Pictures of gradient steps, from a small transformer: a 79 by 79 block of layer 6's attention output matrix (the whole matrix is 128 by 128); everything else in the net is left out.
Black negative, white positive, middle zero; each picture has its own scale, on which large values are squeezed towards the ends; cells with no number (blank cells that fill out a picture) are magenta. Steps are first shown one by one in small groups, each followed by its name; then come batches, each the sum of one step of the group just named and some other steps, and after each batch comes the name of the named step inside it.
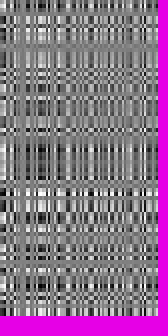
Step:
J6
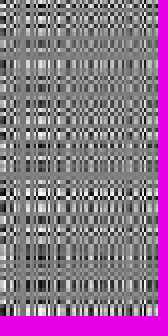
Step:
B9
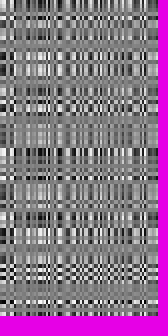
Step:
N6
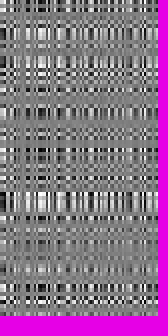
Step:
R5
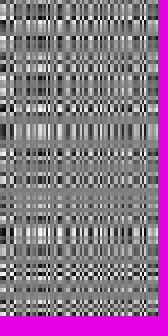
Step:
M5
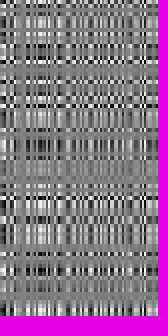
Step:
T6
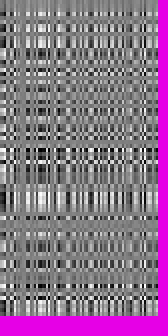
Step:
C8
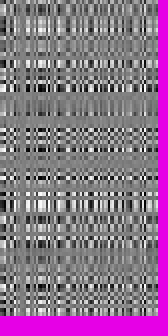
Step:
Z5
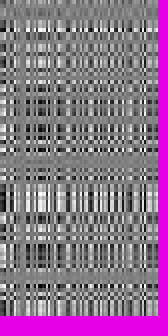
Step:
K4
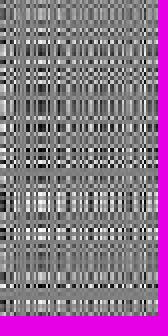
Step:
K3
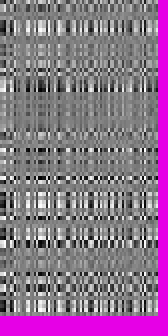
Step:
Z5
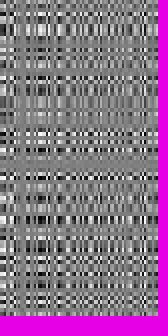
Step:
Z5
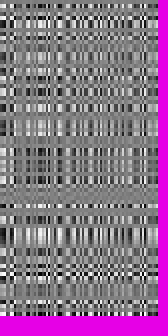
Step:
M5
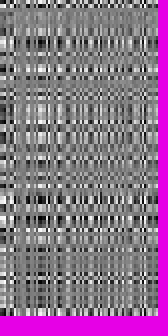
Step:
B9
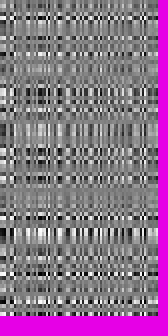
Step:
M5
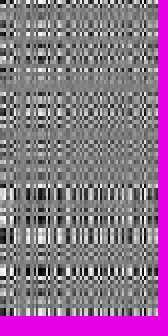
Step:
T6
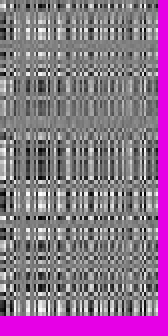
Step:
J6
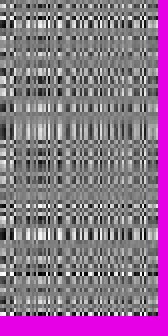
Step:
M5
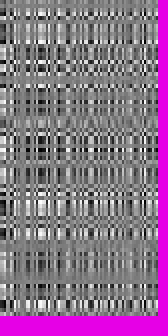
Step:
C8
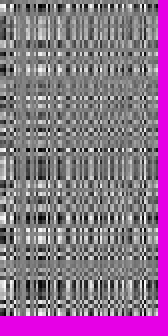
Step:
J6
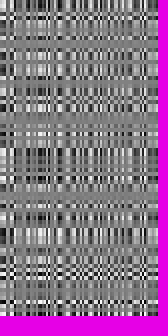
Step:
N6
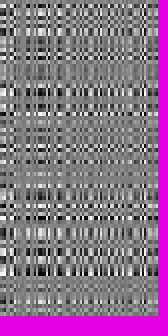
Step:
T6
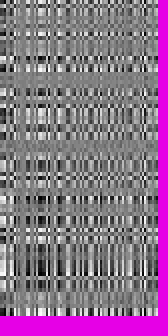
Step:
B9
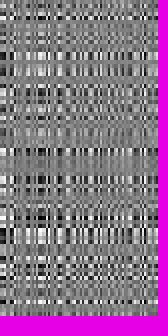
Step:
N6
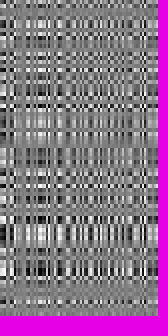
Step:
T6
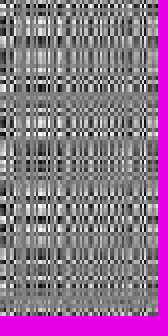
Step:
B9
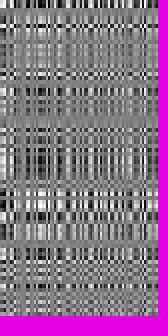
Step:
J6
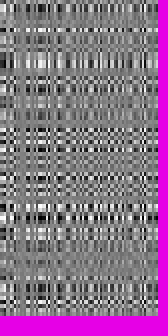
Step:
Z5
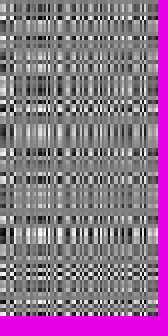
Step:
M5
